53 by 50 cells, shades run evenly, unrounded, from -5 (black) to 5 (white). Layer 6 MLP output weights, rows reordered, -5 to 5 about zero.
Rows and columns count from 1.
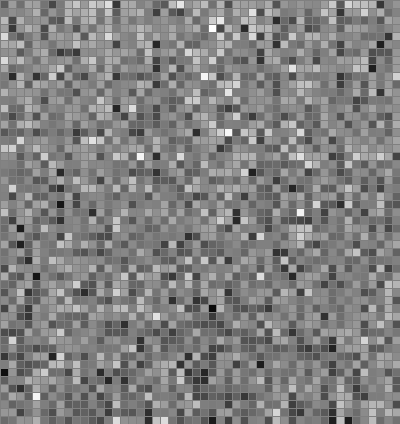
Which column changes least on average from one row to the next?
21
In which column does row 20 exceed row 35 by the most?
37
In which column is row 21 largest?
39
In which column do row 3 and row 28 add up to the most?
28
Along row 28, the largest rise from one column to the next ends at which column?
31
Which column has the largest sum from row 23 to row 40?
15
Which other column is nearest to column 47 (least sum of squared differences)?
49
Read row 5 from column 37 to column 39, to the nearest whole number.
3 0 2
